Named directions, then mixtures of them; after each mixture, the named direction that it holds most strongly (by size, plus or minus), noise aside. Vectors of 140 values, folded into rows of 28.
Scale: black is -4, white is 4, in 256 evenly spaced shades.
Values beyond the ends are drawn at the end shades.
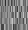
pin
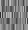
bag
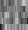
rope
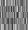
pin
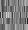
bag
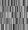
pin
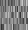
pin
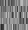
pin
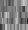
rope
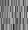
pin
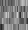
rope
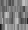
rope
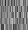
pin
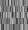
pin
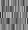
bag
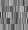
bag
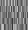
pin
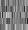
bag
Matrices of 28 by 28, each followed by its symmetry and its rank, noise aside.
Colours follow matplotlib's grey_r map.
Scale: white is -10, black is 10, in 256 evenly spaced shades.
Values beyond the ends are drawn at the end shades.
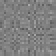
no symmetry, rank two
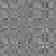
no symmetry, rank two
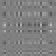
no symmetry, rank one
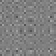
symmetric, rank two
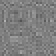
no symmetry, rank three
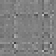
antisymmetric, rank two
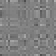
antisymmetric, rank two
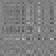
no symmetry, rank two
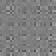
symmetric, rank two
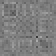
symmetric, rank three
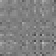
symmetric, rank three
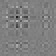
symmetric, rank one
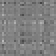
antisymmetric, rank two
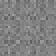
no symmetry, rank three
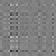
no symmetry, rank one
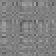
symmetric, rank two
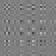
symmetric, rank one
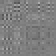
symmetric, rank two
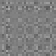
symmetric, rank two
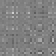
symmetric, rank two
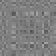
symmetric, rank two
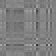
no symmetry, rank one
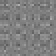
no symmetry, rank two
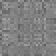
no symmetry, rank three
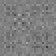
symmetric, rank three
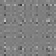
antisymmetric, rank two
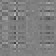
no symmetry, rank one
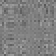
no symmetry, rank three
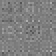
symmetric, rank three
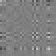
symmetric, rank one
